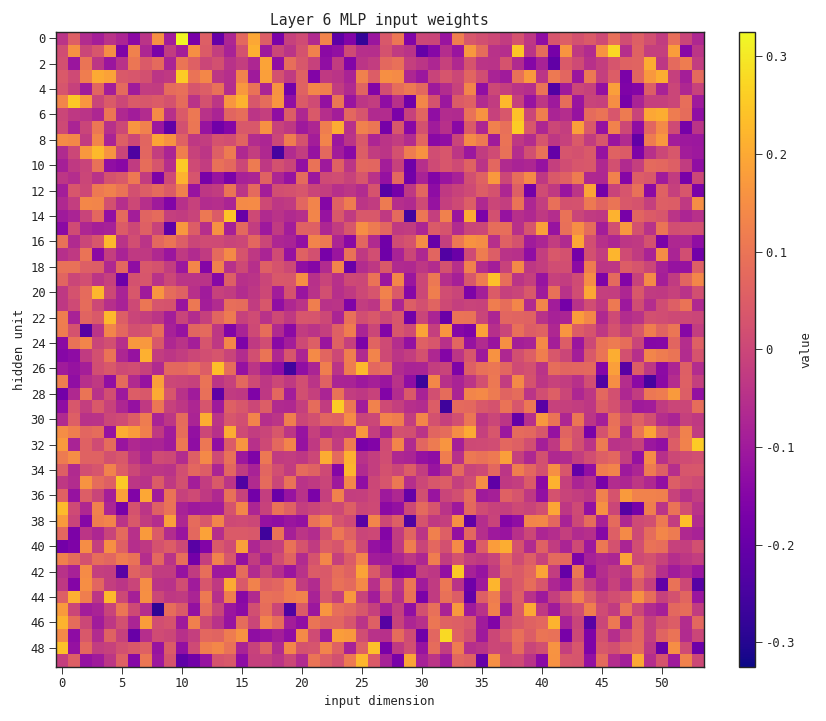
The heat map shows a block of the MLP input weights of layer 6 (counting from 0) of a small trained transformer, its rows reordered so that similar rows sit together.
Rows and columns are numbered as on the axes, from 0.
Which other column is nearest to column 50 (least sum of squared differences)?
49
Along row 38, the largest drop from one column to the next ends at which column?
34
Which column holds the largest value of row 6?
38
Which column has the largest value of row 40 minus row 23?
2
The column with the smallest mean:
29
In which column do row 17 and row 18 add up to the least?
43
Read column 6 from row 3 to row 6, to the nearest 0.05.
0.05 -0.1 0.05 -0.1
